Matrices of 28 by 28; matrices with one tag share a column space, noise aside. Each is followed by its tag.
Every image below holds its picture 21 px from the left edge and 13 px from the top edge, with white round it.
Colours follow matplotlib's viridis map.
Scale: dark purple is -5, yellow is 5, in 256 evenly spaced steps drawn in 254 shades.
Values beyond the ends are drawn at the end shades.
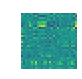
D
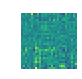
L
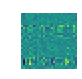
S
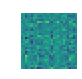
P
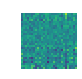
L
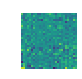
L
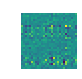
S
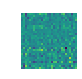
L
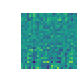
L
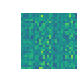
P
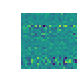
S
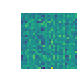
P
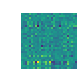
D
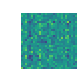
P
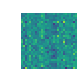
P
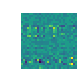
S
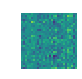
P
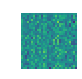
P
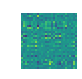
D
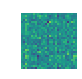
P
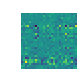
S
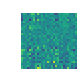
L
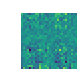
L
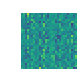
P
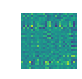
D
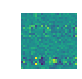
S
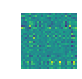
D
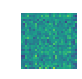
P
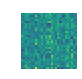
P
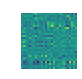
D
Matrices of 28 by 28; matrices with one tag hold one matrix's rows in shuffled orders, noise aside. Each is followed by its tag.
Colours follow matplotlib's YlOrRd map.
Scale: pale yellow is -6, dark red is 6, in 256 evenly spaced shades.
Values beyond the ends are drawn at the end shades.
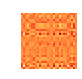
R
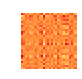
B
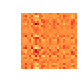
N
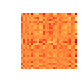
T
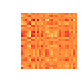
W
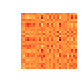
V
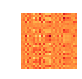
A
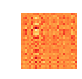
N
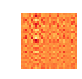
N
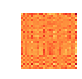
T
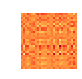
R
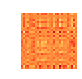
R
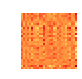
T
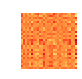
T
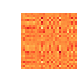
V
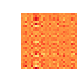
N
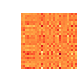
V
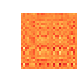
R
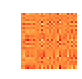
V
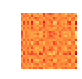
T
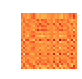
R
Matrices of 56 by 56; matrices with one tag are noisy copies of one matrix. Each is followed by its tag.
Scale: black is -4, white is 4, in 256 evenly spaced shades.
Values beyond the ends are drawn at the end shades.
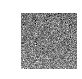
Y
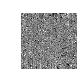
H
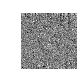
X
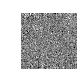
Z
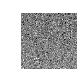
Y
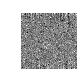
X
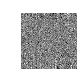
H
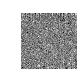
X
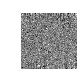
X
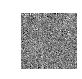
Z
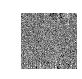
H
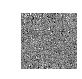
Z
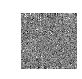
Z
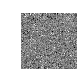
Z
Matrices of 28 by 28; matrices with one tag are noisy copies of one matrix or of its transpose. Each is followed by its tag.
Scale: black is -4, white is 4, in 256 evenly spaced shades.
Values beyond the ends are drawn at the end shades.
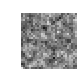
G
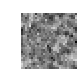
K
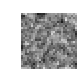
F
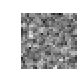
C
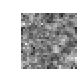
K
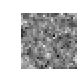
F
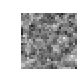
K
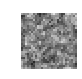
F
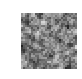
C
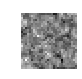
F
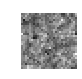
G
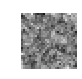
F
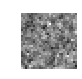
G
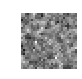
C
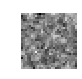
F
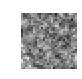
F
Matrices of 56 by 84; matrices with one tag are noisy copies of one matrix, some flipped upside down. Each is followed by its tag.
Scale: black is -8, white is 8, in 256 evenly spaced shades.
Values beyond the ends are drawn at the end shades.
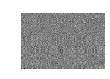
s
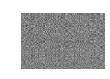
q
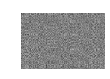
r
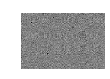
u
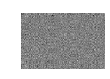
r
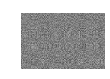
u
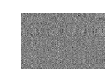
s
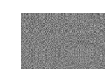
q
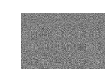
u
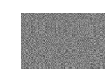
q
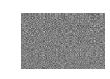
q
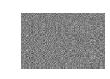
q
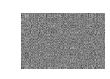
r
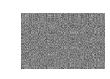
r
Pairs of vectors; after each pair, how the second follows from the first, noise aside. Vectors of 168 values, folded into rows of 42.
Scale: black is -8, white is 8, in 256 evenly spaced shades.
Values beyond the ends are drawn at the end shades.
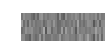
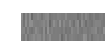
reversed, shrunk.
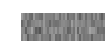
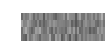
negated.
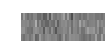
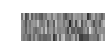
reversed, scaled up.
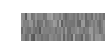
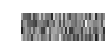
reversed, negated, scaled up.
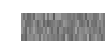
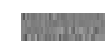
wrapped around, negated, partly zeroed.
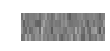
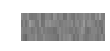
reversed, shrunk.
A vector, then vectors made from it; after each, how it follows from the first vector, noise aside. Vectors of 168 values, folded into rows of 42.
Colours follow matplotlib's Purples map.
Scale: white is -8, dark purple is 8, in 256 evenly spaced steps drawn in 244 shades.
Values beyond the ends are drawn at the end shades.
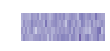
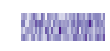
reversed, negated, scaled up.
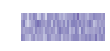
reversed, negated.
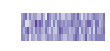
reversed, negated, scaled up.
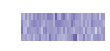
wrapped around.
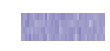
reversed, shrunk.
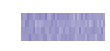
reversed, shrunk.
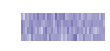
wrapped around.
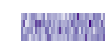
reversed, negated, scaled up.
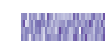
reversed, negated, scaled up.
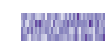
reversed, negated, scaled up.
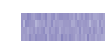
reversed, shrunk.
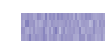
reversed, shrunk.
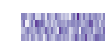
reversed, negated, scaled up.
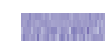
wrapped around, partly zeroed.
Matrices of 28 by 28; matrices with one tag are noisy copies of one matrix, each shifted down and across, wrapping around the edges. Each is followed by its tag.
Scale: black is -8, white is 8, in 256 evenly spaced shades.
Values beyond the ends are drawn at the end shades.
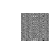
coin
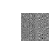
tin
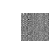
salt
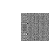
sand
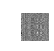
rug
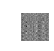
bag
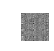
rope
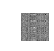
rope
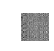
salt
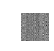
tin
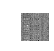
rope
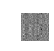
bag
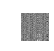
coin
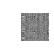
rope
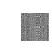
sand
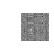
rope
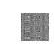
rope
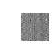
rug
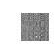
salt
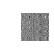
rug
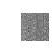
tin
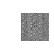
tin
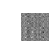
bag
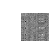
rope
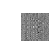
salt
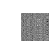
coin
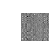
salt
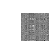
rope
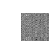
coin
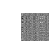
coin
